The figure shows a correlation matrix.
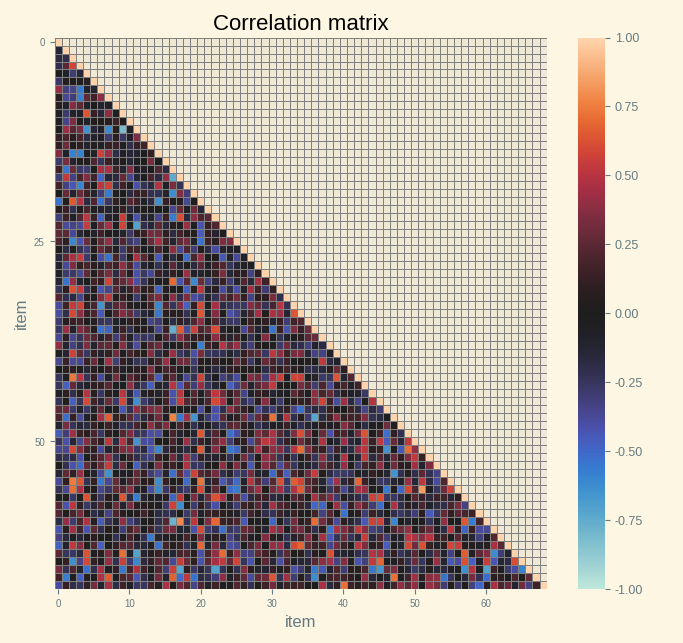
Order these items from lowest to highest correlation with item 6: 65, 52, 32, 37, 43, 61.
61, 37, 65, 43, 52, 32
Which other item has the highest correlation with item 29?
50
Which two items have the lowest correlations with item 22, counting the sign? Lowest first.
66, 16
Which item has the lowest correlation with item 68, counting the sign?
59
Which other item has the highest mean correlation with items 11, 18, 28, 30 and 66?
16
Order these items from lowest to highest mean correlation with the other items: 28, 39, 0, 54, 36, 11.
11, 0, 54, 36, 39, 28
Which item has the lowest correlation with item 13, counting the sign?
62
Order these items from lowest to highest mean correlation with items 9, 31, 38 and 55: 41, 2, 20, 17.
41, 17, 20, 2
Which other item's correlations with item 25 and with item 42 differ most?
2
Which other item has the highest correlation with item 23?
64
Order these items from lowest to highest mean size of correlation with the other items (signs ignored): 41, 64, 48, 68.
41, 48, 68, 64
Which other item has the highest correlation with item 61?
20
